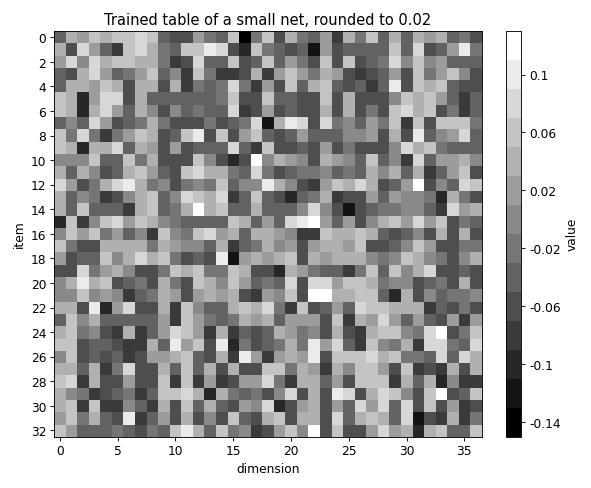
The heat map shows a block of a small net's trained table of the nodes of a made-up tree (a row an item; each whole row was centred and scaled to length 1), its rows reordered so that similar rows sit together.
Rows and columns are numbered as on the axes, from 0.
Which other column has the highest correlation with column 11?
28
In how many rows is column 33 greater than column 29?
10
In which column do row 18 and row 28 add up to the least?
15
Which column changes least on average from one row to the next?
9
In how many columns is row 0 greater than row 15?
14
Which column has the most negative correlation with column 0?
20
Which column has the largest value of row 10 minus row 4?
17
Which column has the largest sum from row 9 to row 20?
31
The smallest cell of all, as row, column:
0, 16
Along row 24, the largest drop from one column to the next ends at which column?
34
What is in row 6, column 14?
-0.04
